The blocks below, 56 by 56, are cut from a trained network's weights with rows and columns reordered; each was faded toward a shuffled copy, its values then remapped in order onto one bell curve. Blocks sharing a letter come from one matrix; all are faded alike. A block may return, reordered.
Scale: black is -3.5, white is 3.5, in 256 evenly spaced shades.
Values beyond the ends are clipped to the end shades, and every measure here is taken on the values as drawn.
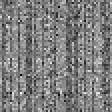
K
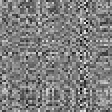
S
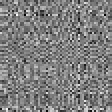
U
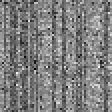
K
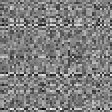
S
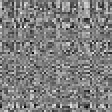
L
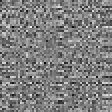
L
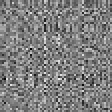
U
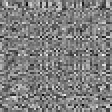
L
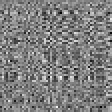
L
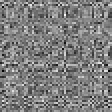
L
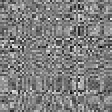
U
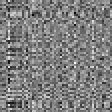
S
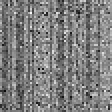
K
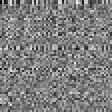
L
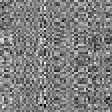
S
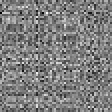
U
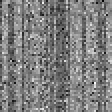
K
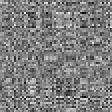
L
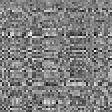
L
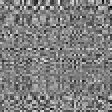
L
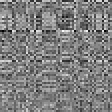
S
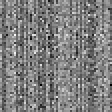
K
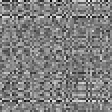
S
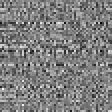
L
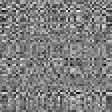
L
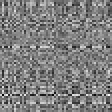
S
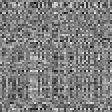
L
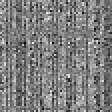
K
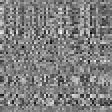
L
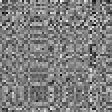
U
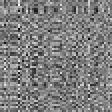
S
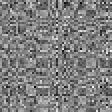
U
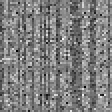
K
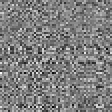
L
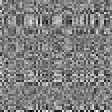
S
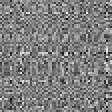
U
